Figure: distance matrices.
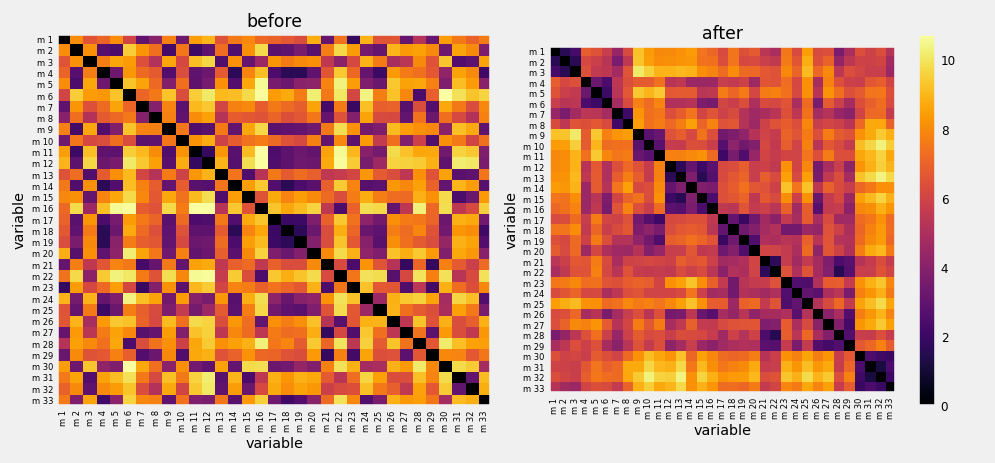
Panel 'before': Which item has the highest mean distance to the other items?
m 6
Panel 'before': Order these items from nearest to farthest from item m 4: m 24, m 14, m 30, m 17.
m 14, m 17, m 24, m 30
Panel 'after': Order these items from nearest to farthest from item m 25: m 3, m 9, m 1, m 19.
m 19, m 9, m 1, m 3
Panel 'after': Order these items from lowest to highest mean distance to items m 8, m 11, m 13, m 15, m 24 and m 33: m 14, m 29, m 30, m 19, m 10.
m 29, m 19, m 10, m 14, m 30
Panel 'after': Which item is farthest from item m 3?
m 9
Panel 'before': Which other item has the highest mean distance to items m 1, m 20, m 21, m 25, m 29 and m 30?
m 22
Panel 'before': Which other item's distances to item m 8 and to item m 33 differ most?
m 24
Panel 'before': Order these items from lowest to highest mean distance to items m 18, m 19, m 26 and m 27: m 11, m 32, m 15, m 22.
m 11, m 22, m 32, m 15
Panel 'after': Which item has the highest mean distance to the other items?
m 32
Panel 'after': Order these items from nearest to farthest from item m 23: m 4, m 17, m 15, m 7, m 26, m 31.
m 26, m 17, m 7, m 4, m 15, m 31
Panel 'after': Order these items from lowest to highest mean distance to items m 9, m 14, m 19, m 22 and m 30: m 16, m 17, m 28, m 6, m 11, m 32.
m 17, m 28, m 11, m 16, m 6, m 32
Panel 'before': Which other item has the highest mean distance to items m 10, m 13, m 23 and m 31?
m 12
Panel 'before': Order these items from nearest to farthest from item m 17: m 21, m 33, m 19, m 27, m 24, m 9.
m 19, m 9, m 33, m 24, m 21, m 27
